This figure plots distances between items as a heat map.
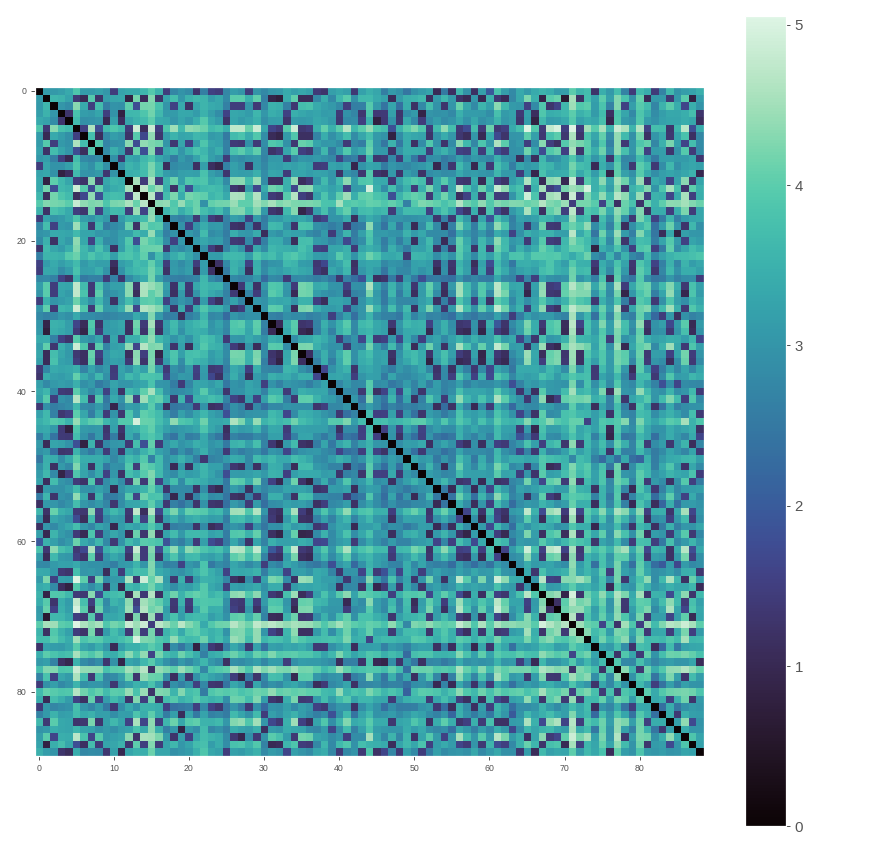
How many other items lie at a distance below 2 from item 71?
4
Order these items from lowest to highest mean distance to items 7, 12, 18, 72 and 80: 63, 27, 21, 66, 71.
27, 63, 66, 21, 71
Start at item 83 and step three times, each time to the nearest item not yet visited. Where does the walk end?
30
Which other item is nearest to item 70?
1
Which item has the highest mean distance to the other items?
71
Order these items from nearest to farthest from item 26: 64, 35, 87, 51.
51, 64, 87, 35
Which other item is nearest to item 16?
35
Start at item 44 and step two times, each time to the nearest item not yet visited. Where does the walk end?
79
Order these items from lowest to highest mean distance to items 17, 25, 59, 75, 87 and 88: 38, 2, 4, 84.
4, 84, 38, 2
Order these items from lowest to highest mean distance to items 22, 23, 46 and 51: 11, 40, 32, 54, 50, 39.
11, 40, 54, 50, 39, 32
